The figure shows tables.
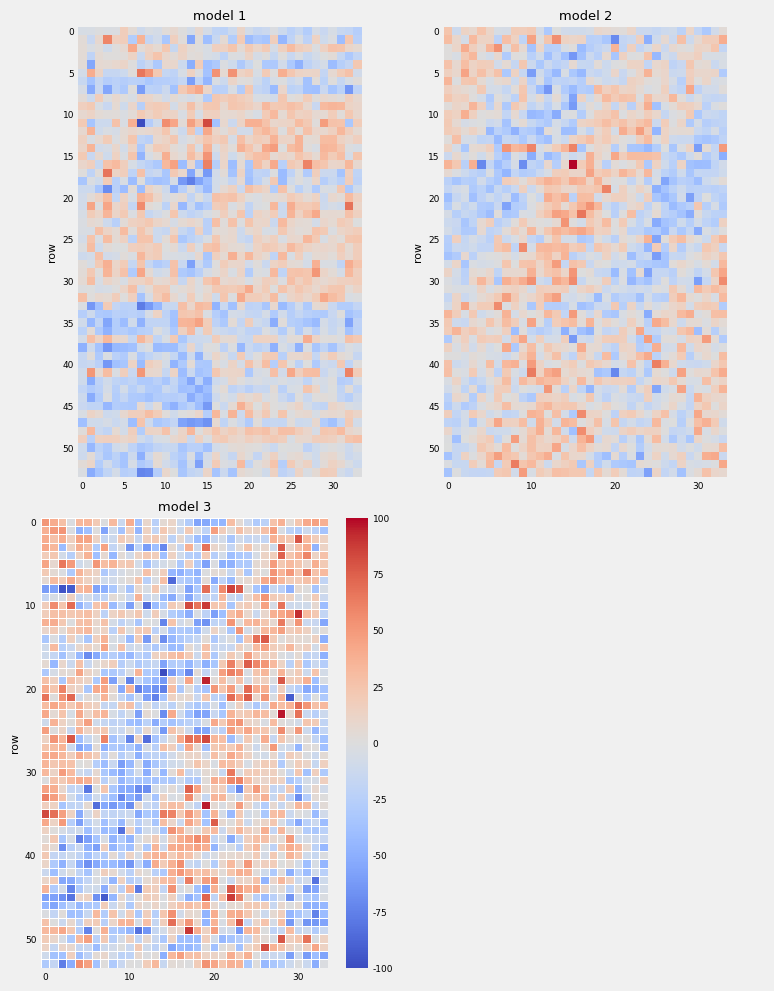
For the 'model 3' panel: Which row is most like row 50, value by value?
4
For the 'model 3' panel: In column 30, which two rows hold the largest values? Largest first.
11, 2
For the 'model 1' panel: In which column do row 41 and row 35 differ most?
32
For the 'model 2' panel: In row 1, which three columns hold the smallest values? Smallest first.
20, 24, 19
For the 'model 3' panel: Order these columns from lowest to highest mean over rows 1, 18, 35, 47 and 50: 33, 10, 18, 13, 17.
13, 33, 17, 18, 10
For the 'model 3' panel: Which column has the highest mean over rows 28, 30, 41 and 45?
22
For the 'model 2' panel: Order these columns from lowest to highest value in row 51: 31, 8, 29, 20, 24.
29, 24, 20, 8, 31
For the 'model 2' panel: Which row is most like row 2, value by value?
33
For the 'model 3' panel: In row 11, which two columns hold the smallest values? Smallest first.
20, 17
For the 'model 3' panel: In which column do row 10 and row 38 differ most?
12
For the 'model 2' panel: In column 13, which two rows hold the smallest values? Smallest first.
10, 5
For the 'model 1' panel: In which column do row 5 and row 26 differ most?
15
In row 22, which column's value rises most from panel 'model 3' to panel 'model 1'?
25
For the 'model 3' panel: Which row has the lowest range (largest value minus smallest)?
40
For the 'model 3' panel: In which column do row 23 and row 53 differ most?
28
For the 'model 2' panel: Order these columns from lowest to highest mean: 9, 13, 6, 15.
6, 15, 9, 13
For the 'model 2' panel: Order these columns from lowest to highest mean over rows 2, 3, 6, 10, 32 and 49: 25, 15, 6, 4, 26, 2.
15, 26, 25, 4, 6, 2
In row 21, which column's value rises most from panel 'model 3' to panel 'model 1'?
29
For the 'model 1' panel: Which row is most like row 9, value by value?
48
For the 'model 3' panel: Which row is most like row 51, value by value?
9
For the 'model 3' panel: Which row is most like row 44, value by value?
47
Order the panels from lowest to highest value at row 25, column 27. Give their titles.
model 3, model 2, model 1
